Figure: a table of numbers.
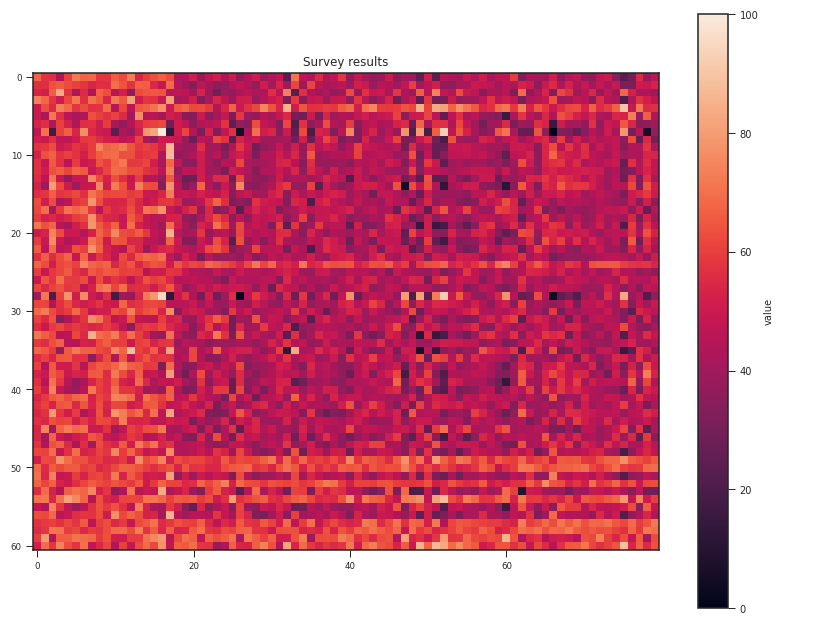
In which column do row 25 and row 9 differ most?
17
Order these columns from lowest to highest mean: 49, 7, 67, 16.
49, 67, 16, 7
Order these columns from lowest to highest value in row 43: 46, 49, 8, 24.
24, 49, 46, 8
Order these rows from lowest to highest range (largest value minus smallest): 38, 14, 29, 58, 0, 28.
58, 29, 0, 38, 14, 28
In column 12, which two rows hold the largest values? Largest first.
35, 3
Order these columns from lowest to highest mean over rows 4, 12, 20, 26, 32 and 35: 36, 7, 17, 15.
36, 7, 15, 17
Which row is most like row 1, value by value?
12
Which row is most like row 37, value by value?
11
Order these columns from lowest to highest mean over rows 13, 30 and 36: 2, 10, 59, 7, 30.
59, 30, 7, 10, 2
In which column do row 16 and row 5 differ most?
60
